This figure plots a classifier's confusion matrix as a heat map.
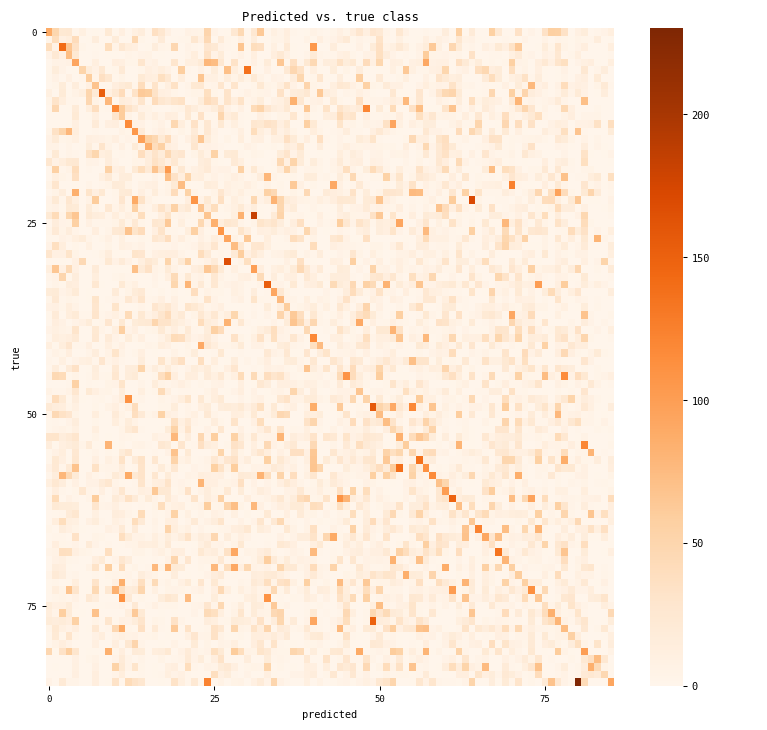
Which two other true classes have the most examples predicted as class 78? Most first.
45, 56
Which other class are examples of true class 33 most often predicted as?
74
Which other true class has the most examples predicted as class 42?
66
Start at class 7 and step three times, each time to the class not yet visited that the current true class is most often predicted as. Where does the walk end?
44
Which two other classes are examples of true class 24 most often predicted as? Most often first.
31, 29
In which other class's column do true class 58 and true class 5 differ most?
30
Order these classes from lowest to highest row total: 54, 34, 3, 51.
3, 34, 51, 54
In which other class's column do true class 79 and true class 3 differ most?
57
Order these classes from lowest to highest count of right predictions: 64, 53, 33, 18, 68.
64, 53, 18, 68, 33
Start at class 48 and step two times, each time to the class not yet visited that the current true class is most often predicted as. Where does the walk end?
52
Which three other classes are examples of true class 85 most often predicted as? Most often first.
80, 24, 76
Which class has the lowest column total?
5
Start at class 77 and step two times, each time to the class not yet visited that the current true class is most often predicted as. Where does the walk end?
55
